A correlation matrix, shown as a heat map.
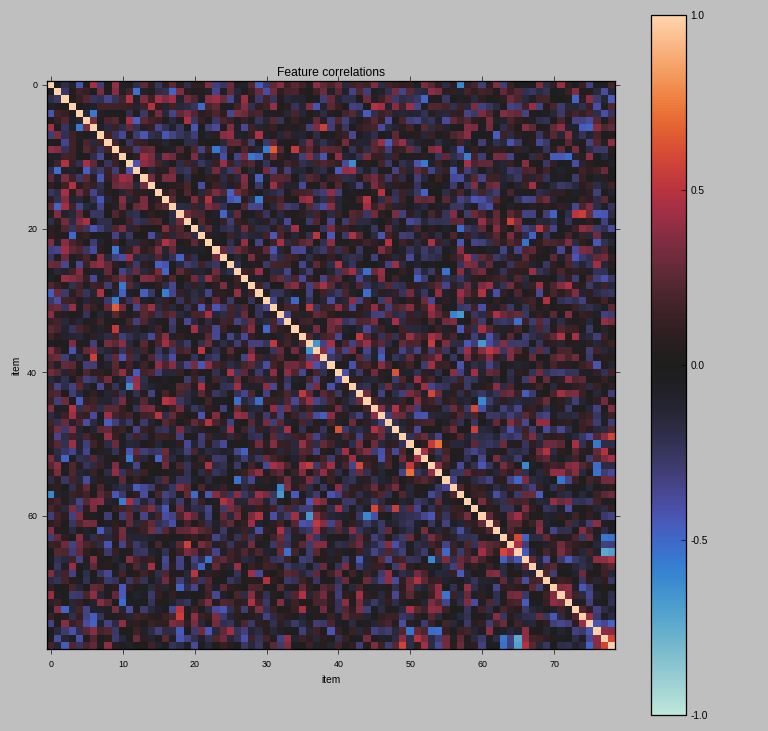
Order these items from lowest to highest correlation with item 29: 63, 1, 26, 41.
63, 41, 1, 26
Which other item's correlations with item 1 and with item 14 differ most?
67
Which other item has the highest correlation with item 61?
37
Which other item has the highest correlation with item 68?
20
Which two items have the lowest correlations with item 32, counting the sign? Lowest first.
57, 56
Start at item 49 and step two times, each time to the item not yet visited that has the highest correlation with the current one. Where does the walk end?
77
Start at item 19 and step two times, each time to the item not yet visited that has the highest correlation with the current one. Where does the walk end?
65
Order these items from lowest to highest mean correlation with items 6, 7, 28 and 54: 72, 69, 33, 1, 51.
51, 69, 33, 1, 72
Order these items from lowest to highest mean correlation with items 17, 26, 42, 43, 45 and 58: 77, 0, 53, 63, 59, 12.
63, 77, 53, 12, 59, 0
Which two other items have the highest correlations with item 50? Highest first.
54, 53
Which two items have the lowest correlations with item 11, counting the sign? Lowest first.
42, 52
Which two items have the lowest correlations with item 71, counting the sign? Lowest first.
55, 10
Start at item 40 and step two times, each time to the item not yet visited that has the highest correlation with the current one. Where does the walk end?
59
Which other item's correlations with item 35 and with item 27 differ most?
43
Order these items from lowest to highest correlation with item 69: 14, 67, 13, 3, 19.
13, 19, 14, 3, 67
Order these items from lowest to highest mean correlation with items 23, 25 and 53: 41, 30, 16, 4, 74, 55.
30, 16, 4, 55, 41, 74
